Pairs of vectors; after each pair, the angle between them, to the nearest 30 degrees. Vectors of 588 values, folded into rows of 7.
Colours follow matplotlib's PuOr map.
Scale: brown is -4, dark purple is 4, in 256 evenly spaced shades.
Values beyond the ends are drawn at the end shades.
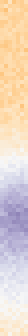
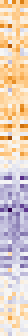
30 degrees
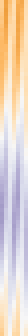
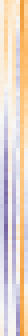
60 degrees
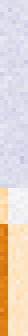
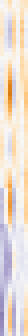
120 degrees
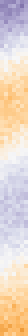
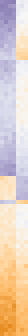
60 degrees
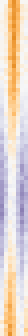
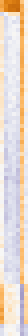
90 degrees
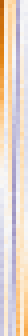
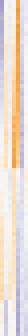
150 degrees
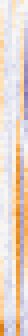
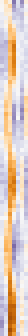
120 degrees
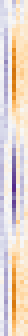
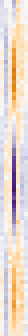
30 degrees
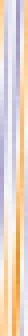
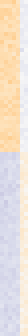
120 degrees
